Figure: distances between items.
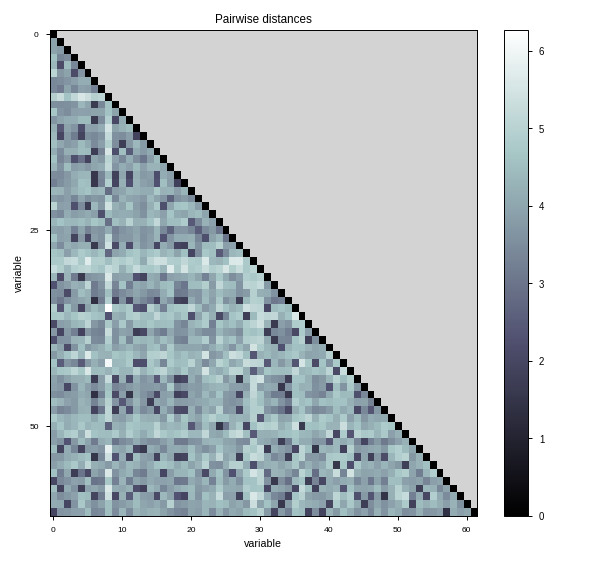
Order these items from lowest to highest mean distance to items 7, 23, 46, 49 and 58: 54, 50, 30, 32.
54, 32, 30, 50
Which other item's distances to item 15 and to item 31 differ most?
4
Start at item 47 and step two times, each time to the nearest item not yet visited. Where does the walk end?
10
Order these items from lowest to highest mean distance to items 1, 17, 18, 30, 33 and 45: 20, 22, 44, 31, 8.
44, 31, 20, 22, 8
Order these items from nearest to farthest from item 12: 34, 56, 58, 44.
58, 56, 34, 44
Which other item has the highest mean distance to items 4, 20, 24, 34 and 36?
30
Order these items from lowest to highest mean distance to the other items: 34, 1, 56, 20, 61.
34, 1, 61, 56, 20
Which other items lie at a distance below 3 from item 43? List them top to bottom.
29, 41, 51, 55
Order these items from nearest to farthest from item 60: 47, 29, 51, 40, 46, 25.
40, 46, 47, 25, 51, 29
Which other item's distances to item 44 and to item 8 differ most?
27
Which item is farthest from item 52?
29
